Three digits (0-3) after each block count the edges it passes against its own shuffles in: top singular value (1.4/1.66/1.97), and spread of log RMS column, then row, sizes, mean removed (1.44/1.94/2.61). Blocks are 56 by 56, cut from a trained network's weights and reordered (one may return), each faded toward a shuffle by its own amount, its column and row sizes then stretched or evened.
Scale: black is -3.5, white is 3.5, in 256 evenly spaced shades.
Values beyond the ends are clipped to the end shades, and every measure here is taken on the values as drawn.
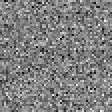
0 0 0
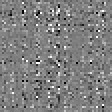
0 3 2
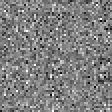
0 1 0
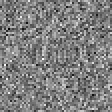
1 0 0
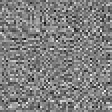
3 0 2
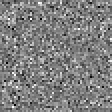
0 1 1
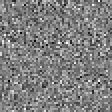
1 0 1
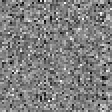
1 1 1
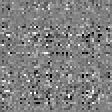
1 2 3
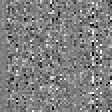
0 3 0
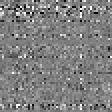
3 2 3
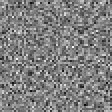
3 0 1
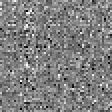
1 2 0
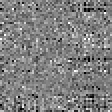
2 2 2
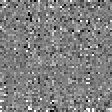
0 2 2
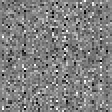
0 3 0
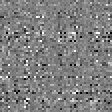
1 2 3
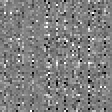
0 3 1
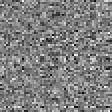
3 1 2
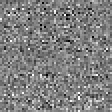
1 1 2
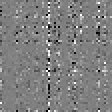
2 3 2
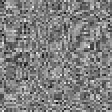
3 1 0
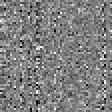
2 3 0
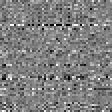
3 1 3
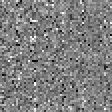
0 2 0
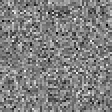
2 0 0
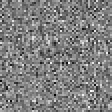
2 1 1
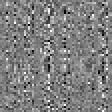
3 3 0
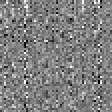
2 3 1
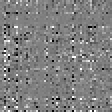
1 3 3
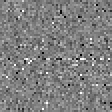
0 0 1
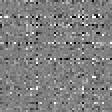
1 2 3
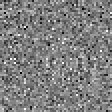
0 1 0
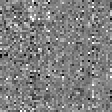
0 3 1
